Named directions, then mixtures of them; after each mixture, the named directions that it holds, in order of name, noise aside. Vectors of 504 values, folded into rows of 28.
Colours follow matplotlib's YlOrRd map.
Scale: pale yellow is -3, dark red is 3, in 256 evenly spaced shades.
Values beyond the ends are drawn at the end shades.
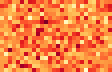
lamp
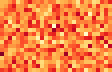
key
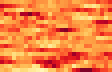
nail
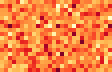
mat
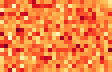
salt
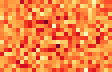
key, lamp.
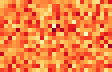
key.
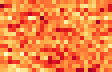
lamp, mat, nail.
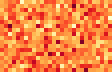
lamp, mat.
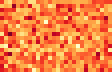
lamp, mat, salt.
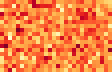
salt.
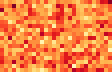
key, nail, salt.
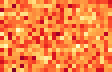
salt.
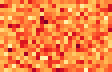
lamp, mat.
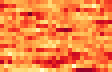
nail.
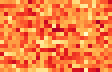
key, lamp, nail.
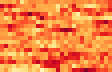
mat, nail.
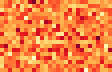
key, lamp, salt.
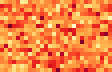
mat, nail.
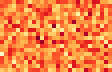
key.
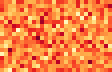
key, lamp, salt.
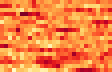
nail, salt.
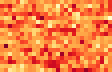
mat, nail.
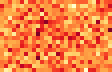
lamp.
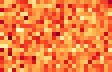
salt.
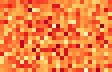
key, lamp.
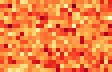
mat, nail.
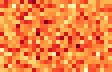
lamp, salt.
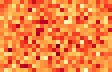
lamp.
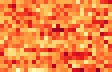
key, nail.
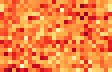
lamp, nail, salt.
